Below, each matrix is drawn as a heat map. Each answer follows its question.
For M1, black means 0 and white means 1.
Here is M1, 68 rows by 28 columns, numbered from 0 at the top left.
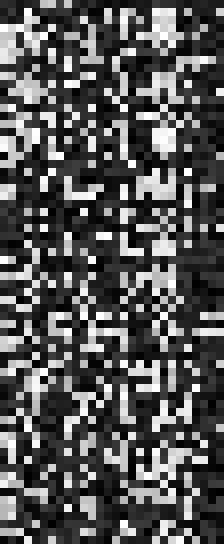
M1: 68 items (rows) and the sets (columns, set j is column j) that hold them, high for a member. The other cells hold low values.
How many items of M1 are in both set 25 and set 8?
4
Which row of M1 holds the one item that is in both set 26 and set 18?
23
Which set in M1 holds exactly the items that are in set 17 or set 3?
19
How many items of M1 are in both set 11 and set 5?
5
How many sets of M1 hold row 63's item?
6
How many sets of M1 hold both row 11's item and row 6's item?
4
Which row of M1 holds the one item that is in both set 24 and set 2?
15
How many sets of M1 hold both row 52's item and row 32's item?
3
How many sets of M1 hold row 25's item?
1
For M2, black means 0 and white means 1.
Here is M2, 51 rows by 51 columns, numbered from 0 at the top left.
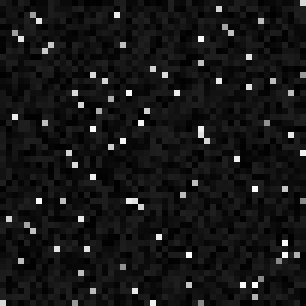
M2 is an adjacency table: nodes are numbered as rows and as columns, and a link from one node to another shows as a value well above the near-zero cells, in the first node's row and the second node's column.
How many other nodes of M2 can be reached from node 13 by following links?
4
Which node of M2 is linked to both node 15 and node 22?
node 48
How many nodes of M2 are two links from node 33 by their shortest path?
6
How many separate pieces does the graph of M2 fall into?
12
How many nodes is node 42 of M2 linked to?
3
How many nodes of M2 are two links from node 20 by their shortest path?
2
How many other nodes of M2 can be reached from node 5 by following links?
3
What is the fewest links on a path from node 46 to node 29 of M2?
7
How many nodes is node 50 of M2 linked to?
4
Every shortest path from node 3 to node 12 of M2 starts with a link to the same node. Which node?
node 6
